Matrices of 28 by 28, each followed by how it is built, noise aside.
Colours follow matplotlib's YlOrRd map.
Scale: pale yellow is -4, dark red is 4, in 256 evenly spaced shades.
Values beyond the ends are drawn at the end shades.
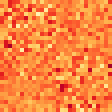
block diagonal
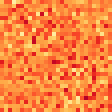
block diagonal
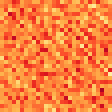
Toeplitz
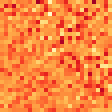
upper triangular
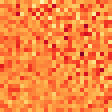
upper triangular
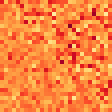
upper triangular
